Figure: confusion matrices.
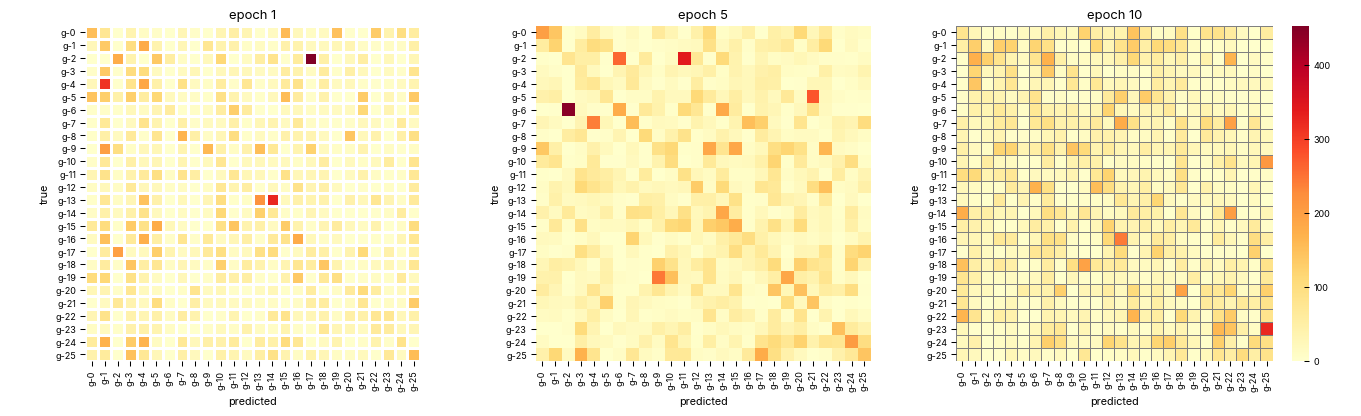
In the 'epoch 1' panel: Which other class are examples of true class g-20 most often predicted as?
g-21
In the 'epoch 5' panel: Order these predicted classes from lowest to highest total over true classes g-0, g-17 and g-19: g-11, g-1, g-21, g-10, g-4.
g-11, g-21, g-4, g-1, g-10
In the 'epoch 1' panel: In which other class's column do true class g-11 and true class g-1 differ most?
g-4
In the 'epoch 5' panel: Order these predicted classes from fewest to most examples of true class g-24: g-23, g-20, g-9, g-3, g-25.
g-9, g-3, g-23, g-25, g-20
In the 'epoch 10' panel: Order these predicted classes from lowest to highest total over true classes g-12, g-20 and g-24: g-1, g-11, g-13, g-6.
g-1, g-13, g-11, g-6
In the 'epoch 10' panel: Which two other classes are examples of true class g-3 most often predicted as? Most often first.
g-7, g-1
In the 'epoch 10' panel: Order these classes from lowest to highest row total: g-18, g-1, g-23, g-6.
g-6, g-23, g-18, g-1
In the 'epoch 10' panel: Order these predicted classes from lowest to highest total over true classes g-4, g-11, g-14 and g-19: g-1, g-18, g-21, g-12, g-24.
g-24, g-21, g-12, g-18, g-1
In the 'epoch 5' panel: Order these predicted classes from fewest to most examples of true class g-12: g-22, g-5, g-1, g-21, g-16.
g-16, g-1, g-5, g-21, g-22
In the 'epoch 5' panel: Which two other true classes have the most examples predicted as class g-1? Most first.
g-0, g-25
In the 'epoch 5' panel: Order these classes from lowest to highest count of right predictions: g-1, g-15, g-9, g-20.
g-9, g-1, g-20, g-15
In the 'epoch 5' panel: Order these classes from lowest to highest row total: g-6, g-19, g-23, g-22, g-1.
g-22, g-23, g-1, g-19, g-6
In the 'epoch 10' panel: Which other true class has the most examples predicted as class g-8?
g-20
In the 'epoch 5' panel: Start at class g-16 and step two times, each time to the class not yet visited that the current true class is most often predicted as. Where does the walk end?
g-4
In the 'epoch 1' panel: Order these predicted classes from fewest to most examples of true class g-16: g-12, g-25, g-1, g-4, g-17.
g-17, g-12, g-25, g-1, g-4
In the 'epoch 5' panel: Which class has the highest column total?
g-18
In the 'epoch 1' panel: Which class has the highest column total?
g-1
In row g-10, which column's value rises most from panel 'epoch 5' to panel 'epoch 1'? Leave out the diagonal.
g-25
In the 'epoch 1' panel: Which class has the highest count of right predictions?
g-13
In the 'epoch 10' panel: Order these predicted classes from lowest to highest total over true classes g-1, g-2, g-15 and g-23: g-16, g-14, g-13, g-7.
g-13, g-16, g-14, g-7
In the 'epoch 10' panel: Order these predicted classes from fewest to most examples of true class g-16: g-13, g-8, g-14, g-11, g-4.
g-11, g-14, g-4, g-8, g-13
